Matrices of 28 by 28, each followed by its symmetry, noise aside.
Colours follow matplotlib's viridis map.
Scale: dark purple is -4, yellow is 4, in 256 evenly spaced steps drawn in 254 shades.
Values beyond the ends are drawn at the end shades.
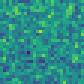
no symmetry.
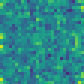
mirrored top to bottom.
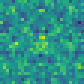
mirrored left to right.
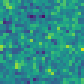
no symmetry.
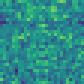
mirrored left to right.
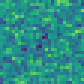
same after a half turn.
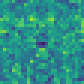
mirrored left to right.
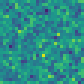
symmetric.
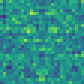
mirrored left to right.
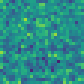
mirrored left to right.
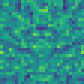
mirrored left to right.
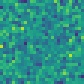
same after a half turn.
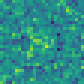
mirrored top to bottom.
